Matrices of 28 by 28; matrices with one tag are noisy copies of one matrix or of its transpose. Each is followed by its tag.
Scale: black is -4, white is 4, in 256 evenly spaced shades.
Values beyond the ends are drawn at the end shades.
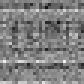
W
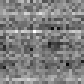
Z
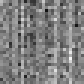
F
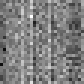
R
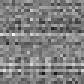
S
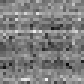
Z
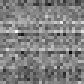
R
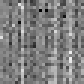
F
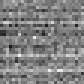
F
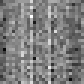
R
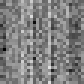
R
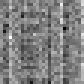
W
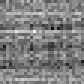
Z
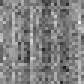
Z
